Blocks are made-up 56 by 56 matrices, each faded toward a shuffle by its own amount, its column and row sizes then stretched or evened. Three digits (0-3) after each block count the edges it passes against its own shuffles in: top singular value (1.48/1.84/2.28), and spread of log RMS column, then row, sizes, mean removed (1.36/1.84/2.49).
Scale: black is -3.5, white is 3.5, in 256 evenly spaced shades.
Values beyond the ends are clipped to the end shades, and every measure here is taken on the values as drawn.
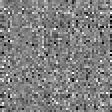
2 2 1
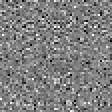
2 0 1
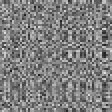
3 2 1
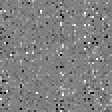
0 2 1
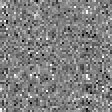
2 2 0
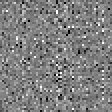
2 2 0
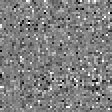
0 1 1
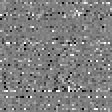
0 0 3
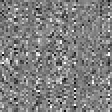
2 3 1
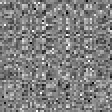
3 2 0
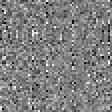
2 2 0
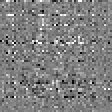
2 2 3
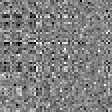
3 2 2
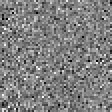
1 1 1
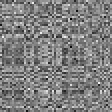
3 1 2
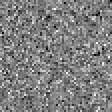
1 0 0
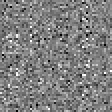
1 2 0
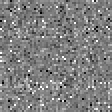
0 1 1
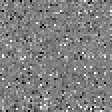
0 1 2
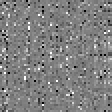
1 3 0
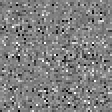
0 1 2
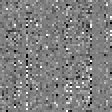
1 3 0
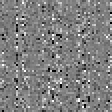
1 3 1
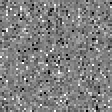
0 1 0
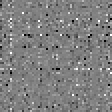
0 2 2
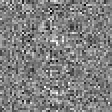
2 2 1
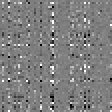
3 3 2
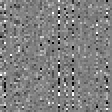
2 3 0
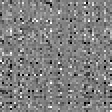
1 3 2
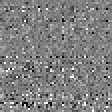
1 2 3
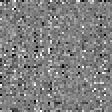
0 2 2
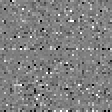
0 1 2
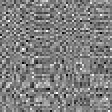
3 1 1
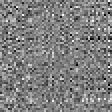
2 3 2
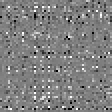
2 2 3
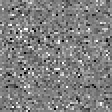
0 1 2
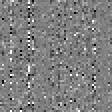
0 3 0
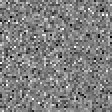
0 0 0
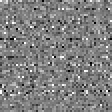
0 0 3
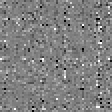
0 2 1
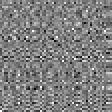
3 0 3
